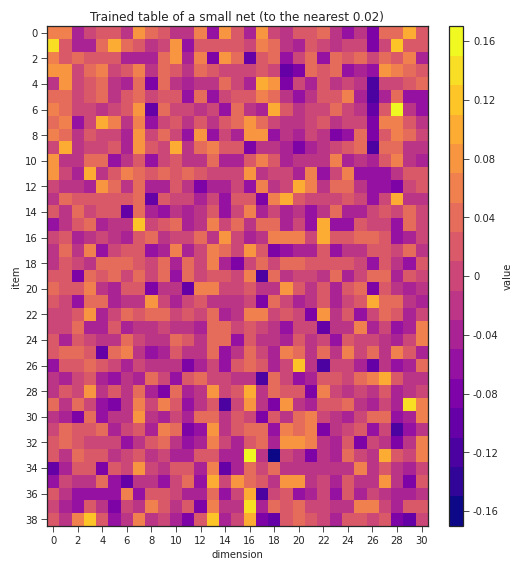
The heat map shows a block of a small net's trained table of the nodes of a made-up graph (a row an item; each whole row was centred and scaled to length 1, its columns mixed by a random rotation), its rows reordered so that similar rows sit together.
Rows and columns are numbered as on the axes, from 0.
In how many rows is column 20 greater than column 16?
11
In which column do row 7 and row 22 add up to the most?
16
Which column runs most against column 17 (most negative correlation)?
26
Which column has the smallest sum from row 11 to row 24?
28
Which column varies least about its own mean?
15
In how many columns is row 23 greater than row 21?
13
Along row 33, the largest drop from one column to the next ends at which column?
17
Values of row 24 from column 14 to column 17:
0.04 -0.06 0.02 -0.02
